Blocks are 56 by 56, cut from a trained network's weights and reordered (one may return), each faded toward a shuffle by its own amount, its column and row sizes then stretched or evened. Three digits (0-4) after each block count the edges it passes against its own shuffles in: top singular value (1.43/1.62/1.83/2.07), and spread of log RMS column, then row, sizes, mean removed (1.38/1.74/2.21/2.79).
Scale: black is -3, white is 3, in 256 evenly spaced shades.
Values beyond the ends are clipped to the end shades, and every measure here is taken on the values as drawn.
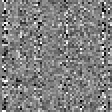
2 4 0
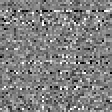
0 0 4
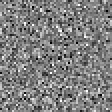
1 1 0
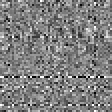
4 0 3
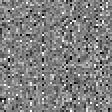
1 4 0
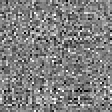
3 0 2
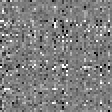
0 4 3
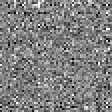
0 2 2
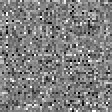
2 1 2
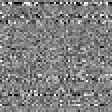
2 0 4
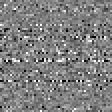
2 0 4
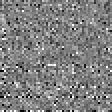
2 2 3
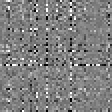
4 3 3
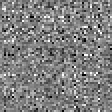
1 2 2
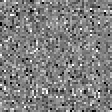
0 3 1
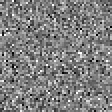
0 0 2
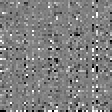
3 4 3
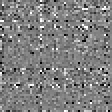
0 3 4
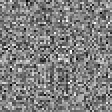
3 0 1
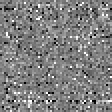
2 2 2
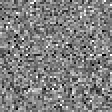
2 0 1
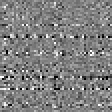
2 2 4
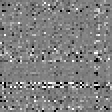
3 3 4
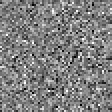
0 2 1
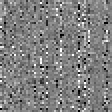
1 4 0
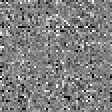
0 3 3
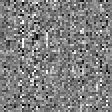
1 4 2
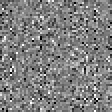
2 3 0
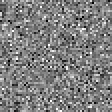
0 0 0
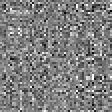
4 3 2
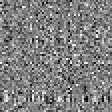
3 2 1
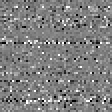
1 0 4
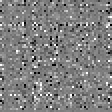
0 3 3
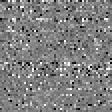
1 0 4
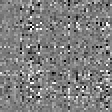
0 4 3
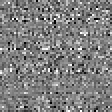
1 1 4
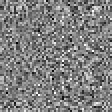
3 1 0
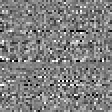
1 1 4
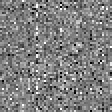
0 3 2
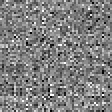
3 3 0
